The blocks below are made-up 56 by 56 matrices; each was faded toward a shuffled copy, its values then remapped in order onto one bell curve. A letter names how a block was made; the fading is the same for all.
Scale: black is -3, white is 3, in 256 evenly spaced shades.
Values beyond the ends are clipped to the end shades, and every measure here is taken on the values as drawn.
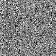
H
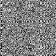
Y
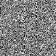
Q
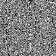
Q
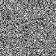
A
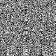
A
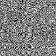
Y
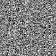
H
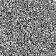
H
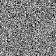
A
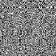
Y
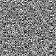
Y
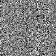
Q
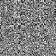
A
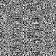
Y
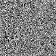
Q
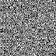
A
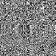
Y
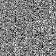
H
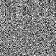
A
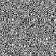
Y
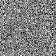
H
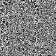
H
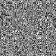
Y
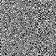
A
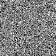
H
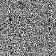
H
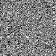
A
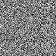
A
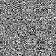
Y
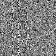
H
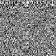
Y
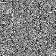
H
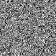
A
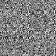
Y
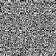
Y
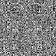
Y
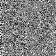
Q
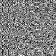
Y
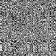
Y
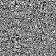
A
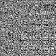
Y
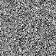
H
